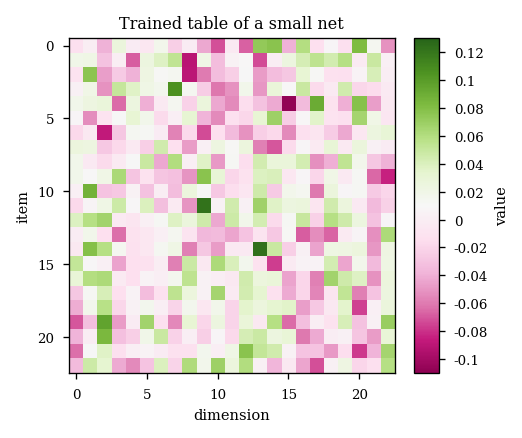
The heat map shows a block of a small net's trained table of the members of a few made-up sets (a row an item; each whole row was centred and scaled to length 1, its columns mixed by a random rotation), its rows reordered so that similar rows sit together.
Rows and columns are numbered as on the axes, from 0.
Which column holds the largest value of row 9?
9
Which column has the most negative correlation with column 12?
20
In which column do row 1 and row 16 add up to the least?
4
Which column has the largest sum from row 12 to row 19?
2
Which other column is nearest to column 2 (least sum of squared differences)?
12
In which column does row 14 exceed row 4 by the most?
13
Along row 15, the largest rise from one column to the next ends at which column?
8
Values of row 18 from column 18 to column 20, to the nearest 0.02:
0 0.04 -0.08
